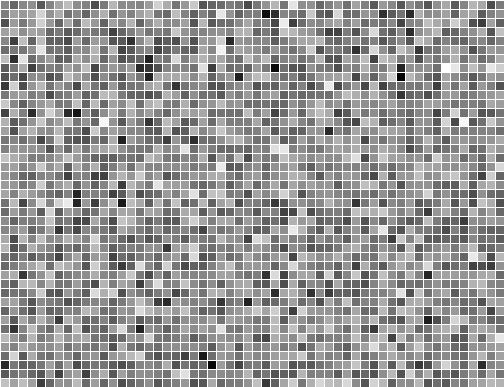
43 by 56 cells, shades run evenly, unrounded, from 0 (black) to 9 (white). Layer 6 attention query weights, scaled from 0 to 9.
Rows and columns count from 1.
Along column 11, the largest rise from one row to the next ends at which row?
33
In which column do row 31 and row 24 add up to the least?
48
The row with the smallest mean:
41
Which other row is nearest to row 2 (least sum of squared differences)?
19
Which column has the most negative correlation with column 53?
5
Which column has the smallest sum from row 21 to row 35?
9
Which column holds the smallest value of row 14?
17
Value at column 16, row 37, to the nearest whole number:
1
